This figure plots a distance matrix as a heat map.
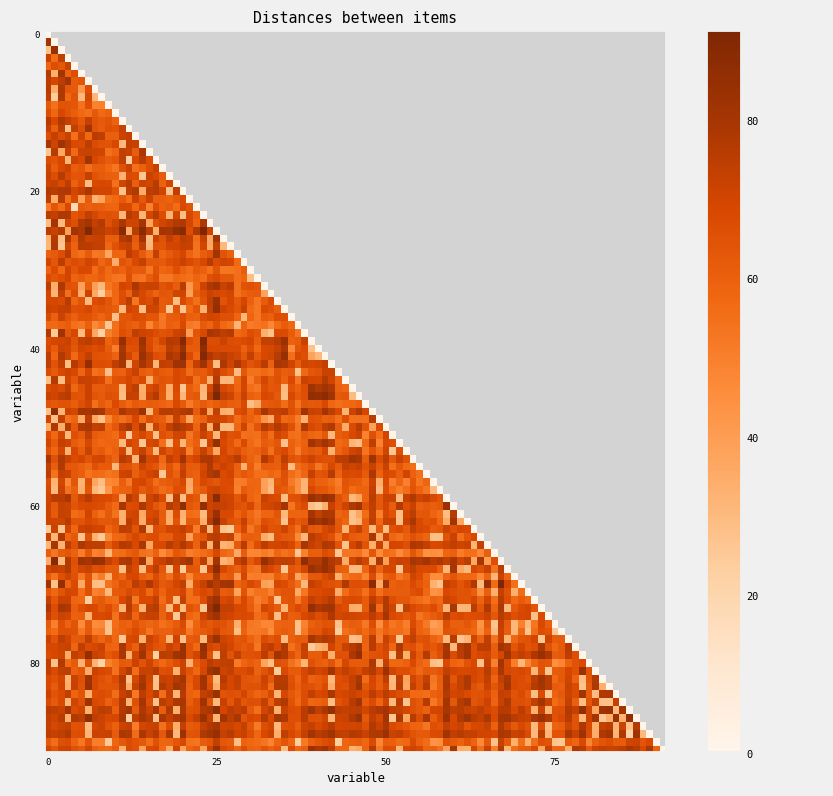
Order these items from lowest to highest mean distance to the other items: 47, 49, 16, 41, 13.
49, 47, 16, 13, 41
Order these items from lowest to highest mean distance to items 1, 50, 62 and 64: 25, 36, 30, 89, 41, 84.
30, 36, 84, 41, 89, 25
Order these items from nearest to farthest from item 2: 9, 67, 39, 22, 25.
67, 22, 9, 39, 25
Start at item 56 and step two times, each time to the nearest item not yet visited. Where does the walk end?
66
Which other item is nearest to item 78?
39
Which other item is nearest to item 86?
89
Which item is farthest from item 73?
25
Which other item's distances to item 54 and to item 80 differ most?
8
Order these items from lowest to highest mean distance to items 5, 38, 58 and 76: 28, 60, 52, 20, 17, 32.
32, 28, 52, 17, 60, 20
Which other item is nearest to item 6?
72
